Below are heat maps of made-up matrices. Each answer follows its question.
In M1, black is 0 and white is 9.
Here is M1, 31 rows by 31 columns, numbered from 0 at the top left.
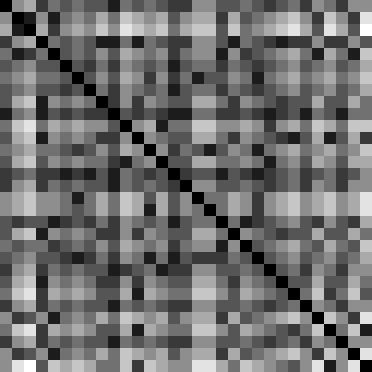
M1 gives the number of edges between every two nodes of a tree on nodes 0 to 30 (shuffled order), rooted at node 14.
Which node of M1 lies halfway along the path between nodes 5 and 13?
9
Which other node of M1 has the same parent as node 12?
6
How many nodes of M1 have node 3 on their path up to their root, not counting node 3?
7
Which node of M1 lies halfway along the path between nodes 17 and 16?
21
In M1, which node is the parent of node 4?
18
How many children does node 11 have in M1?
2
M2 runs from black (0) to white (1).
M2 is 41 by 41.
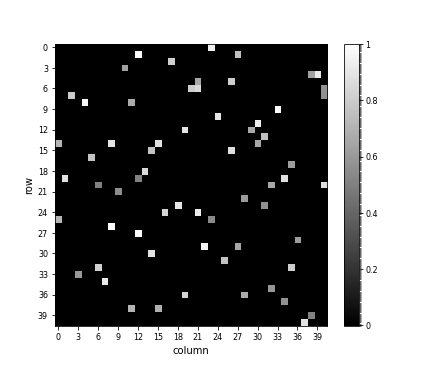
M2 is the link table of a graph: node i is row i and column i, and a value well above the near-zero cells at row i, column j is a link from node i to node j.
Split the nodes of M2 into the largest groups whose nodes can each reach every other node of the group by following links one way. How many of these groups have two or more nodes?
5
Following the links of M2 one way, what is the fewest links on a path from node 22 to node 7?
5
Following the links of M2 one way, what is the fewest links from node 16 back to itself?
8
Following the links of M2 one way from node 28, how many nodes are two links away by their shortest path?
1
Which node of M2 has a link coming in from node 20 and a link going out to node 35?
node 32
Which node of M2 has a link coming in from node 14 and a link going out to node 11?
node 8
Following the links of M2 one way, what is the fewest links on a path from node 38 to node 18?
5
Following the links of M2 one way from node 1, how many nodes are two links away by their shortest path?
2
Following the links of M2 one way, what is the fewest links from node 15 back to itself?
2
